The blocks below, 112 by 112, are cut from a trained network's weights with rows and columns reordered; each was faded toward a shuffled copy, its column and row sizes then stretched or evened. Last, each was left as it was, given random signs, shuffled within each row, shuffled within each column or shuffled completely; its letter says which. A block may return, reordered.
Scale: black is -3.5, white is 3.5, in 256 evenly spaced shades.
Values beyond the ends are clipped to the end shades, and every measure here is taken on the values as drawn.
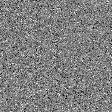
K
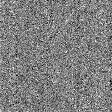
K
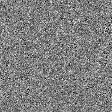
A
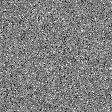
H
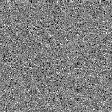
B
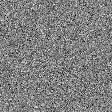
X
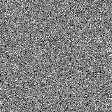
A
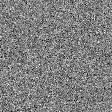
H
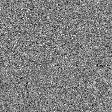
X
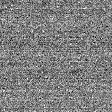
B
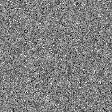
A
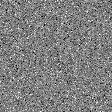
H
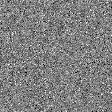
A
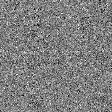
A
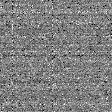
B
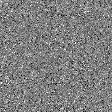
A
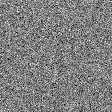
H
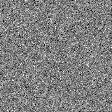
K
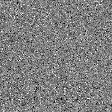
A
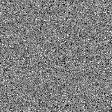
A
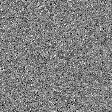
K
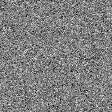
A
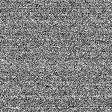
X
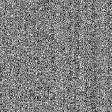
B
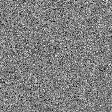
X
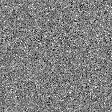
X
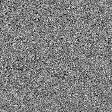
X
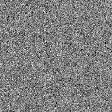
B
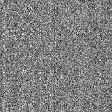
B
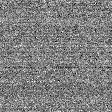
X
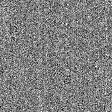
K
